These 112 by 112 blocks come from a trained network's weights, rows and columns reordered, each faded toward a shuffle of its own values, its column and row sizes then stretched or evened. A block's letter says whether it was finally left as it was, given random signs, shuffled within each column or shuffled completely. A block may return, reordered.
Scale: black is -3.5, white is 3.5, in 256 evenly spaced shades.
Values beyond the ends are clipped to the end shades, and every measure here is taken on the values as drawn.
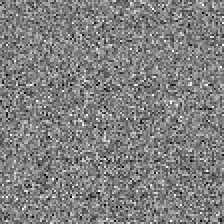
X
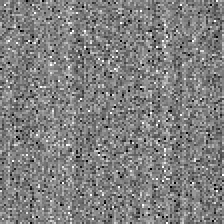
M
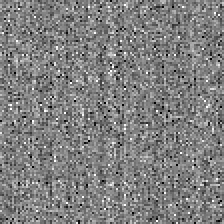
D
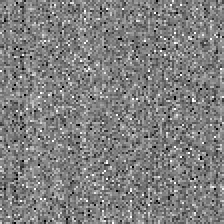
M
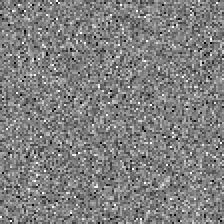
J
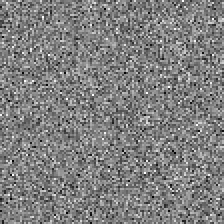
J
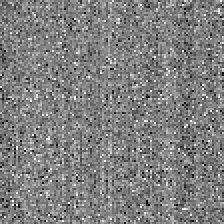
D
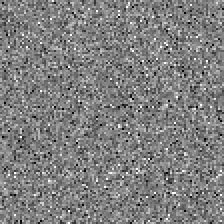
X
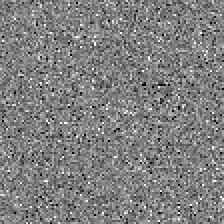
M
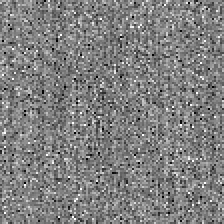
M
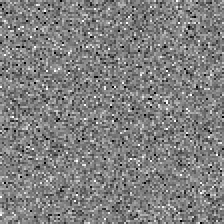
J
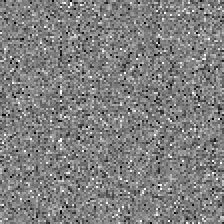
M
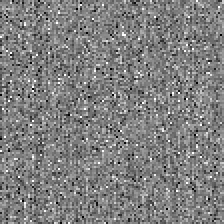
M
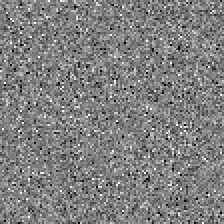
M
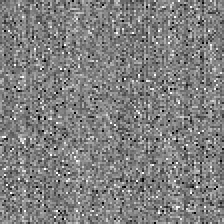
D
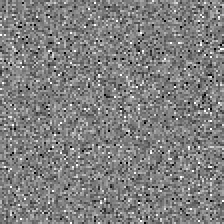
X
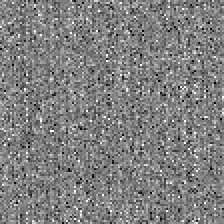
M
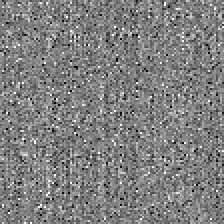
D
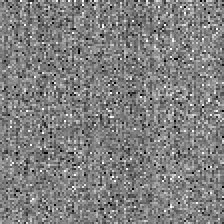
D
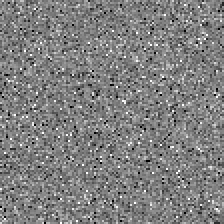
J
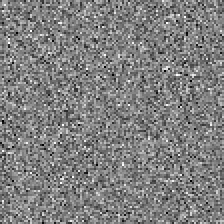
M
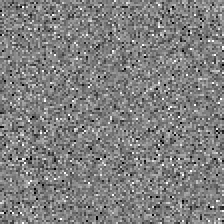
X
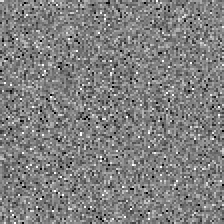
J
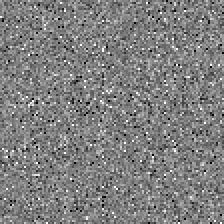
X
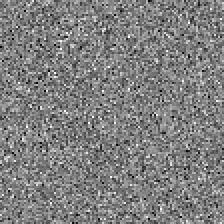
J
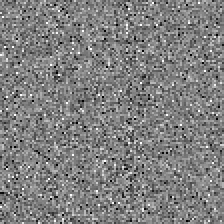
M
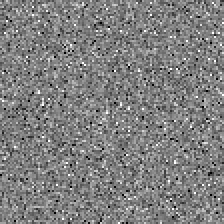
J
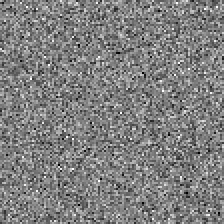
J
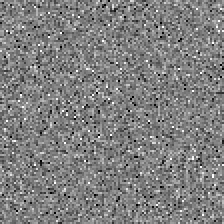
J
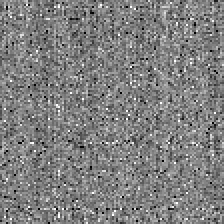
D
